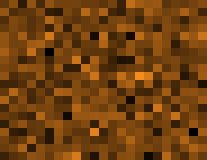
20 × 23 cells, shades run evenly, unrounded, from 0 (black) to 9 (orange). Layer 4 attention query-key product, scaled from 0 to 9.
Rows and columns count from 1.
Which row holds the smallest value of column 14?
8
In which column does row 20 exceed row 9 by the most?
9
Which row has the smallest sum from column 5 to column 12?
18
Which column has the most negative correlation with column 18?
14
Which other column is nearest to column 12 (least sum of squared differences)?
22
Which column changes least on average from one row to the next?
19
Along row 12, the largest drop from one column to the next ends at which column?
20
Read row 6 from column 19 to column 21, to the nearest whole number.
5 2 4
